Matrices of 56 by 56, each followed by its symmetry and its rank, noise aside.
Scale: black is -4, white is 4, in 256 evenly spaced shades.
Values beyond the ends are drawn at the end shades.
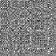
symmetric, rank eight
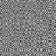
antisymmetric, rank four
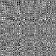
antisymmetric, rank four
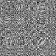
symmetric, rank eight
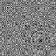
symmetric, rank eight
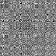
symmetric, rank six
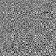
symmetric, rank six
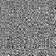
antisymmetric, rank six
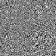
no symmetry, rank eight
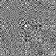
symmetric, rank six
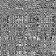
no symmetry, rank six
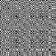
symmetric, rank four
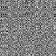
no symmetry, rank six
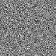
antisymmetric, rank eight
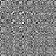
symmetric, rank four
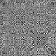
symmetric, rank six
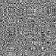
antisymmetric, rank eight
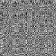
no symmetry, rank six
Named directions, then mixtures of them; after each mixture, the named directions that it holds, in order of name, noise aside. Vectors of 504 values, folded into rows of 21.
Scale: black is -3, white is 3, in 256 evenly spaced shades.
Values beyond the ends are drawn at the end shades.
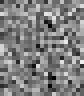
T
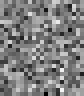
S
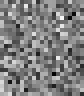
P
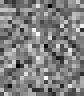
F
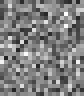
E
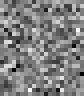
F, S.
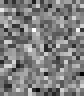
F, S.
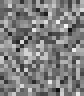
E, S.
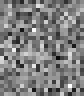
E, F.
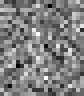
F.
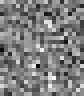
T.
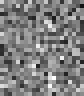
T.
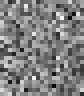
P.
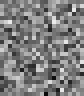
S, T.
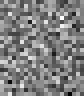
E, P.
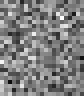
E, P.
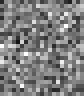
E, T.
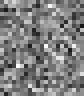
F.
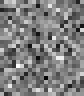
F.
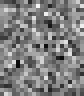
F, T.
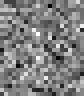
F.
